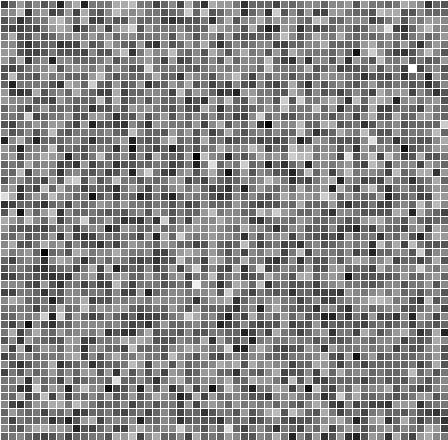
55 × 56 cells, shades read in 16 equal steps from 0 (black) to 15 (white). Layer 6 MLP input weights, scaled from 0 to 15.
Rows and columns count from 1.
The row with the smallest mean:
41
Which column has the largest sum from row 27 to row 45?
27
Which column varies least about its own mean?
21
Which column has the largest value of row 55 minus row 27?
3
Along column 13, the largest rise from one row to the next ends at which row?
13
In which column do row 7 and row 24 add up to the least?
45
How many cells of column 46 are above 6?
27
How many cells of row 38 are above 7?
28
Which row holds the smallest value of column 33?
39
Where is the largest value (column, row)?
52, 9
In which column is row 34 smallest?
15
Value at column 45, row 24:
4
